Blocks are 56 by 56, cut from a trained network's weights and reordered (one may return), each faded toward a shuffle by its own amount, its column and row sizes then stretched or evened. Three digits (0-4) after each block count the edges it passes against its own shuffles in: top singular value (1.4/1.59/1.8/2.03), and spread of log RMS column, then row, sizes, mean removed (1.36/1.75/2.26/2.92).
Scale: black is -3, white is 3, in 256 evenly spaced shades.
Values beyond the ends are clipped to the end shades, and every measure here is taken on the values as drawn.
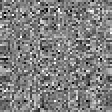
3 2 1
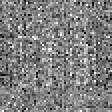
1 0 1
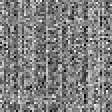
3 0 0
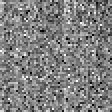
0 0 0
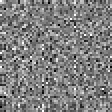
3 2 1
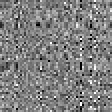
3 3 1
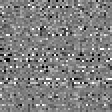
1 1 4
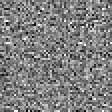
2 0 2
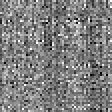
3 0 2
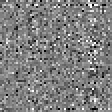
0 3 2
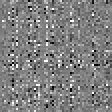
2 4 3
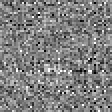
2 1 3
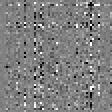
1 4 2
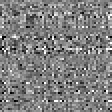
3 0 4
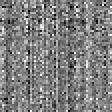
3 2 2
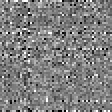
3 1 3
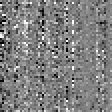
2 4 1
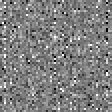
0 3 0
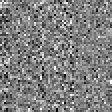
2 3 0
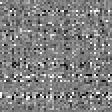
1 0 4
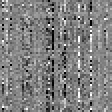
3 4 0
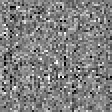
0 1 2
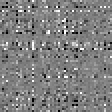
3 4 4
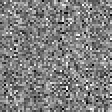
2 2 0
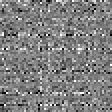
3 1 4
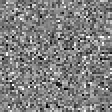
0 1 2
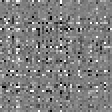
1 3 4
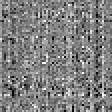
3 2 3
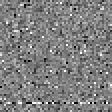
1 0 2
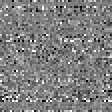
0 0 4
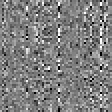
4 4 0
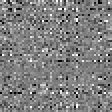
2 3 4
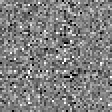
2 2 1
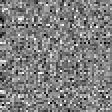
3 2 2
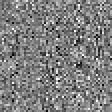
3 3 0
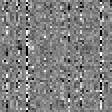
4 4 0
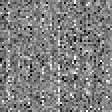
0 3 0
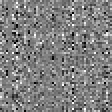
1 4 2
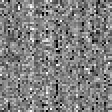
1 2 0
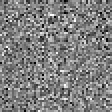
3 1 1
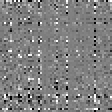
2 4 4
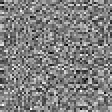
4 0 1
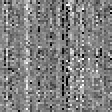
4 4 1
